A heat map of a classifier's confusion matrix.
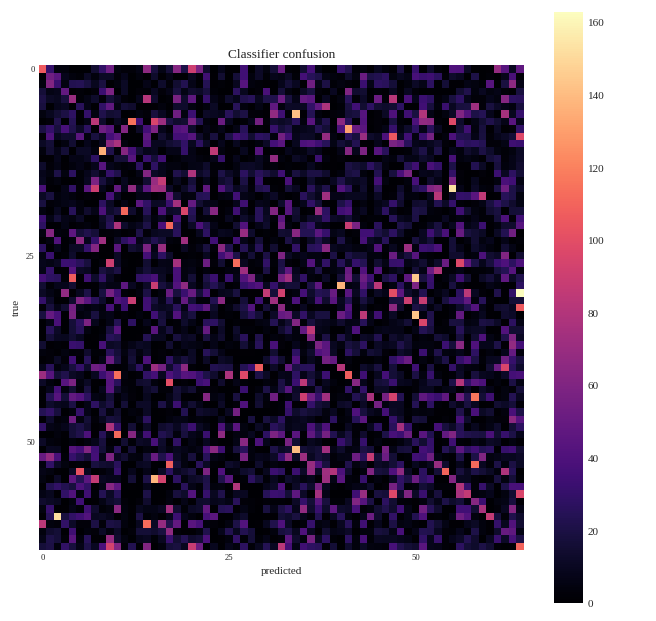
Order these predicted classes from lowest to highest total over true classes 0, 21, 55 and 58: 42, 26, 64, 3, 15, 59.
3, 26, 59, 64, 42, 15
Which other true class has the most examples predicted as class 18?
26
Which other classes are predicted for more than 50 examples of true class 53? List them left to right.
17, 36, 58
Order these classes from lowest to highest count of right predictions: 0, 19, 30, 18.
18, 30, 19, 0
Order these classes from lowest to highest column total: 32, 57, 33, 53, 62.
53, 57, 33, 62, 32
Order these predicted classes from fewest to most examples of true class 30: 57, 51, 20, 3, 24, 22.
24, 51, 22, 20, 3, 57
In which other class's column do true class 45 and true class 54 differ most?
5
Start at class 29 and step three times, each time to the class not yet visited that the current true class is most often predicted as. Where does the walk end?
17
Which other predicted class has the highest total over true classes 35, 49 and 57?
10
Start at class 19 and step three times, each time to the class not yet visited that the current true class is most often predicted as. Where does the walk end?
41
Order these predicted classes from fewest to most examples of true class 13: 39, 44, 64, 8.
39, 64, 44, 8
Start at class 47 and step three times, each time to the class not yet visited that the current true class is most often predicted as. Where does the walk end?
64
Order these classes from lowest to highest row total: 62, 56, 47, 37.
47, 62, 37, 56
